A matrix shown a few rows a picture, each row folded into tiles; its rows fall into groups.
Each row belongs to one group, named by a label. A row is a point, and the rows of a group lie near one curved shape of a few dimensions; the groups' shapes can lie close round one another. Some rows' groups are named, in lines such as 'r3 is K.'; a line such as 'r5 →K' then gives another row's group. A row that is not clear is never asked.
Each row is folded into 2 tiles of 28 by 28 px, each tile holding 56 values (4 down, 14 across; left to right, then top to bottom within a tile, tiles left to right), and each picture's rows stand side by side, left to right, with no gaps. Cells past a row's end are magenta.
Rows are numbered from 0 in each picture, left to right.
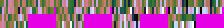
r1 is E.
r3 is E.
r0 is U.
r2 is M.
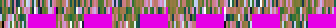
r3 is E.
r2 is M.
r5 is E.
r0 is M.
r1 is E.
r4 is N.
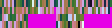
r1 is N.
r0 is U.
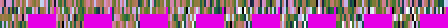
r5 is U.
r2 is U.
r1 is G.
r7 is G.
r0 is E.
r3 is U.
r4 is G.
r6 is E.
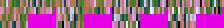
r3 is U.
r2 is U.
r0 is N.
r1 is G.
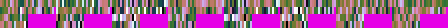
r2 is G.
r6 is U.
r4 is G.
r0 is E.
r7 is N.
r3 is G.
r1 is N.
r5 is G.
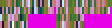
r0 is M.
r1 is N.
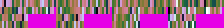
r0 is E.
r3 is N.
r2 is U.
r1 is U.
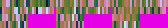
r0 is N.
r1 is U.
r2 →M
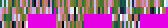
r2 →G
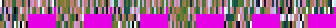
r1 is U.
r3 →E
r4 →N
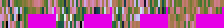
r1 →G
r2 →U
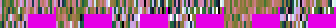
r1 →M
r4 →U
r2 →U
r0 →U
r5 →G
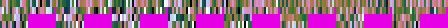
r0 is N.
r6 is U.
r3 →E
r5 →M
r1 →G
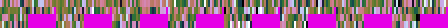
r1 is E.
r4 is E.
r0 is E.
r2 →G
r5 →U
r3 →N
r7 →M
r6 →N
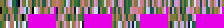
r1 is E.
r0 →E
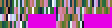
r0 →G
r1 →U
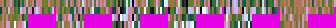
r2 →G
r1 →E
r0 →E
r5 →U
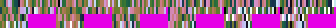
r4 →G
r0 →E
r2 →N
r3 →U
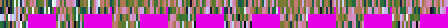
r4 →N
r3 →E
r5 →U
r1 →E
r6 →N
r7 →G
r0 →G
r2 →U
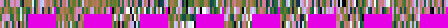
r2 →G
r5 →M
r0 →E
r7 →U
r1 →E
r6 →M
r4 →U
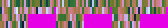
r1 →N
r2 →E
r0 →N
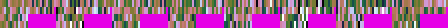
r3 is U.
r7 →M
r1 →E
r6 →N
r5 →U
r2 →N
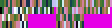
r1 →N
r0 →G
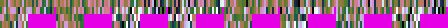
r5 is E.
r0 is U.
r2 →U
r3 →G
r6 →U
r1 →U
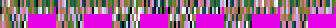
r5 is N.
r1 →N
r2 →U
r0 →N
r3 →G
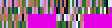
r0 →E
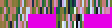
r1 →M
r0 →U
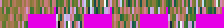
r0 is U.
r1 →M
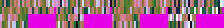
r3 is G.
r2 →M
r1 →E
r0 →M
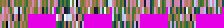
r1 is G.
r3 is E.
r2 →U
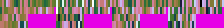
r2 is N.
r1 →N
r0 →N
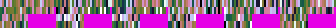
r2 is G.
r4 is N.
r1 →G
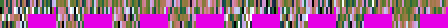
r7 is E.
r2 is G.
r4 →U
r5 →U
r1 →G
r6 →N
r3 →E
